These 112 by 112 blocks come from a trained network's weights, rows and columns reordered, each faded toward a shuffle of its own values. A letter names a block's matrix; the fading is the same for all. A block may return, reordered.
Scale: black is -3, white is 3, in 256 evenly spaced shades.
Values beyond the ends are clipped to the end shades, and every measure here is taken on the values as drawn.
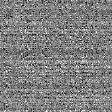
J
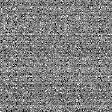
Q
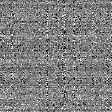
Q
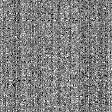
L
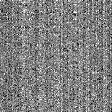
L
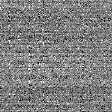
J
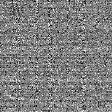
Q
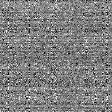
J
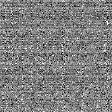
J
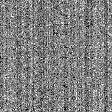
L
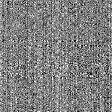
L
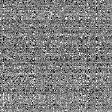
J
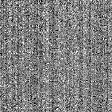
L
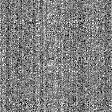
L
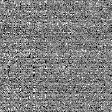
J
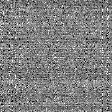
Q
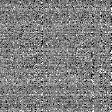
Q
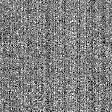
L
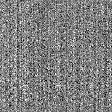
L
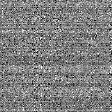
J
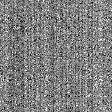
L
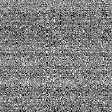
J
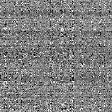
Q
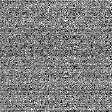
J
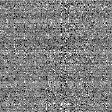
Q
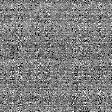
J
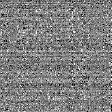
J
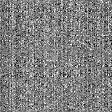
L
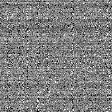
J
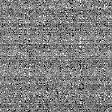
Q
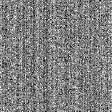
L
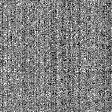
L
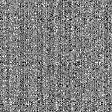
L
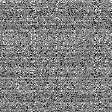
J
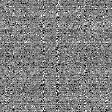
Q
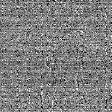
J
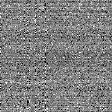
Q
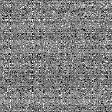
J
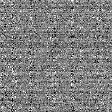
J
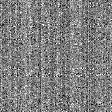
L
